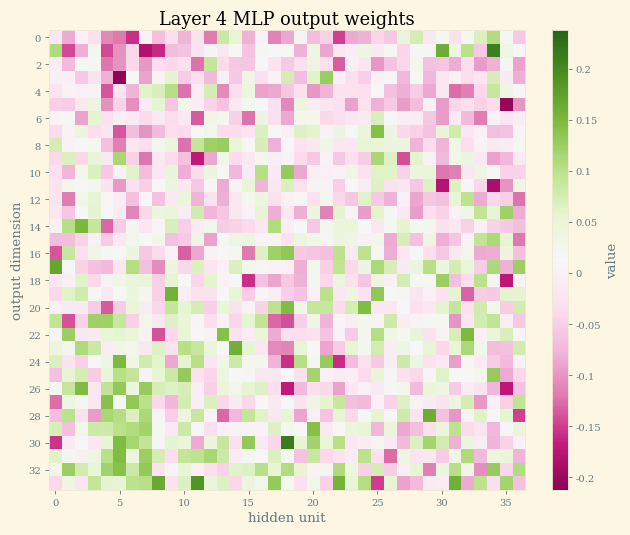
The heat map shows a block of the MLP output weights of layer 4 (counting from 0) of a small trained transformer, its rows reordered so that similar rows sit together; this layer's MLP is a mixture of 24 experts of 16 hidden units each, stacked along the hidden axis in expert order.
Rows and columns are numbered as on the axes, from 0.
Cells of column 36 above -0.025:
18
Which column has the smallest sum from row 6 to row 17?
30
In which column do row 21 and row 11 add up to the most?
3
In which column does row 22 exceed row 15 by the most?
1
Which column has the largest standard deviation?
5
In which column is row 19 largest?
9
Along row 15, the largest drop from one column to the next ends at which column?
36
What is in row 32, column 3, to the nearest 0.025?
0.05
